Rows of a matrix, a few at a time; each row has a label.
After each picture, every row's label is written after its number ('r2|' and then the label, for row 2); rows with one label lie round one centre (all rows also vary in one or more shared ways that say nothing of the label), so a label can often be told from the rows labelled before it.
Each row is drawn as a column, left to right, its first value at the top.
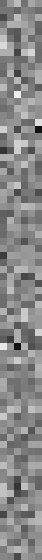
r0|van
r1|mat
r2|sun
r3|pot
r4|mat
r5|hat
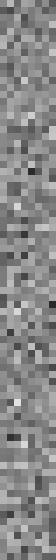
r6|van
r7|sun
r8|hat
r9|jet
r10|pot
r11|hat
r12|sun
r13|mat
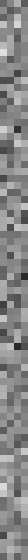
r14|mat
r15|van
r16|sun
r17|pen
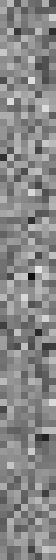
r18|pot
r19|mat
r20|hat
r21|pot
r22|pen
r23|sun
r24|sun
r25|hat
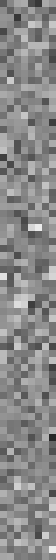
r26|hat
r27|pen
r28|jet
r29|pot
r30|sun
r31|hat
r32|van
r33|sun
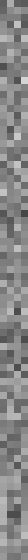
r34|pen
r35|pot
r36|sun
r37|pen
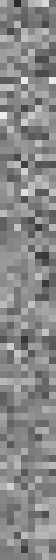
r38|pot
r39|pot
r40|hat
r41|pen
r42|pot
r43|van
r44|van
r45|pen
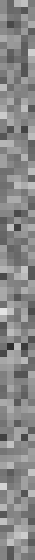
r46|pot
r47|hat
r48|van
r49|sun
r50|mat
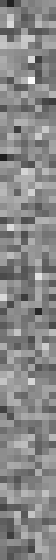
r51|pot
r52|hat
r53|hat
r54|van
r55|pen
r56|sun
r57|van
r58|van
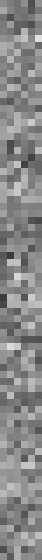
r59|van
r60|jet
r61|pot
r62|van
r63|hat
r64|pot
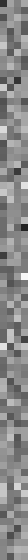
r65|van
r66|jet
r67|pot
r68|van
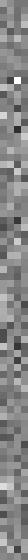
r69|pot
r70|pot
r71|pen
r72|sun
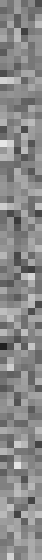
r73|pen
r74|pen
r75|van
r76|hat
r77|jet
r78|pen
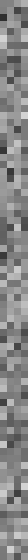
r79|van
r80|pot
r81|sun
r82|pot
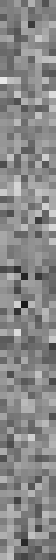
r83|pen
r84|pen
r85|jet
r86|mat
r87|mat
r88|pot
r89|pen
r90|jet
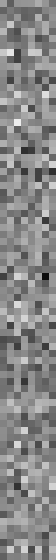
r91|mat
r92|mat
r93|hat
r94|jet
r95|mat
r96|mat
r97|jet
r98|pot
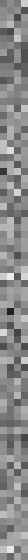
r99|hat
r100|sun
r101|pen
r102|sun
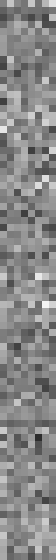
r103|van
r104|jet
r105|sun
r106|pen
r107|jet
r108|sun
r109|jet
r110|pot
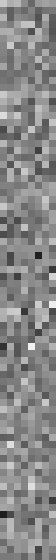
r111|pot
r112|van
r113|pot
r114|sun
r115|van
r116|jet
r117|pot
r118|jet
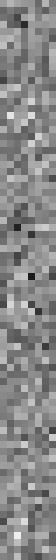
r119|van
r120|pot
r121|van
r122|hat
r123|pot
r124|sun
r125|sun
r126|mat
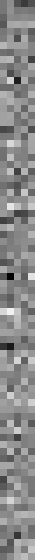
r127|hat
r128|pen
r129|hat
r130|pen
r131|hat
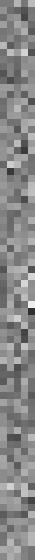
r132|van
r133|pot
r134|sun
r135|mat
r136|jet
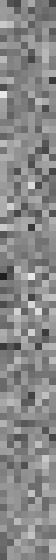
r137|jet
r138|pen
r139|hat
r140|sun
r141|van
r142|hat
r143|mat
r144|hat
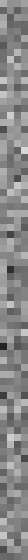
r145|sun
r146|jet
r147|mat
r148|pot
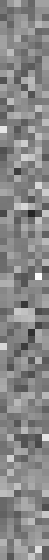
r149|van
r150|mat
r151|pot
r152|pen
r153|pen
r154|sun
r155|jet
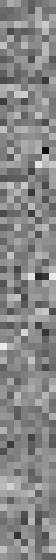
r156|van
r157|pot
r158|jet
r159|van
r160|hat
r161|pot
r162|mat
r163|sun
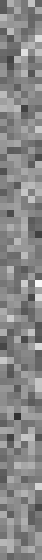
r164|hat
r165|sun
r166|jet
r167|mat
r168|van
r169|pot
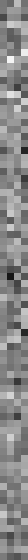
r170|jet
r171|jet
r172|jet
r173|mat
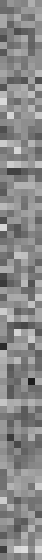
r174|hat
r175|pot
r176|pot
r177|pot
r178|jet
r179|pot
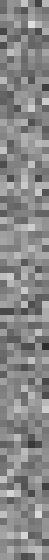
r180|pen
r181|mat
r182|mat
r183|sun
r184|sun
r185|pen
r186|mat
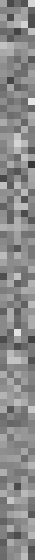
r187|mat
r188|hat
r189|hat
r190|pen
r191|mat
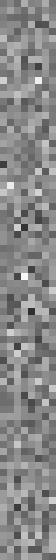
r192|pen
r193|van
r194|hat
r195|van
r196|jet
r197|pen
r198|pot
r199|sun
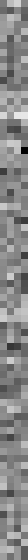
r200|pot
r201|sun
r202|pot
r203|jet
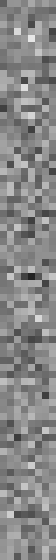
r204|pen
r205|pen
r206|sun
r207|pot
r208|pot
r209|mat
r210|van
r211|hat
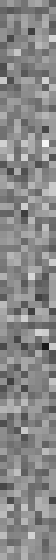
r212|pen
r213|mat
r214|mat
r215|pen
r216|sun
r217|van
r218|pen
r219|pot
